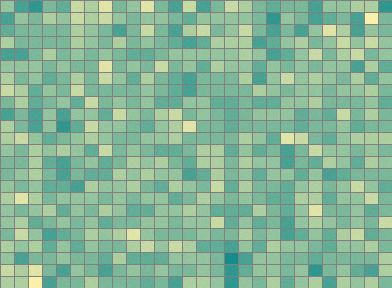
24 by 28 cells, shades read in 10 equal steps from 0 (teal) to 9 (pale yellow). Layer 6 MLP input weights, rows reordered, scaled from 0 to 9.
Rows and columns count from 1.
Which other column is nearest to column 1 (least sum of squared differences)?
22
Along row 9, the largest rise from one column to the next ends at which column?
7
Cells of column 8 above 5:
6
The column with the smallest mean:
17
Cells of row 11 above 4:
9
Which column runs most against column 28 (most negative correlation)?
8
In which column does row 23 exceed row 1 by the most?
3
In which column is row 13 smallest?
21
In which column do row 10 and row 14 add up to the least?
5
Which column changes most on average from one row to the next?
27
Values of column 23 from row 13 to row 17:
7 3 5 6 6
